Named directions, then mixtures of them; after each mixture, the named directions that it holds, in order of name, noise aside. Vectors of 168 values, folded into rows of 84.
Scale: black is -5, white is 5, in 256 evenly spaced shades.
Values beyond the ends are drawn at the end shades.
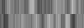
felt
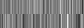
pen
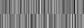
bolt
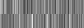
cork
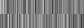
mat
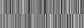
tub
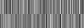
pen, tub.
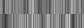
cork, felt.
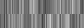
felt, pen, tub.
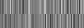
tub.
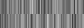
bolt, felt.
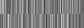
mat, pen, tub.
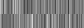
cork.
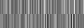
bolt, tub.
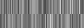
felt, pen, tub.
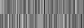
bolt, mat.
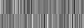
bolt, cork, tub.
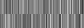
pen, tub.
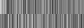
cork, mat.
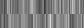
cork, felt, tub.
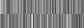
cork, mat, pen.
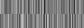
bolt, mat, tub.
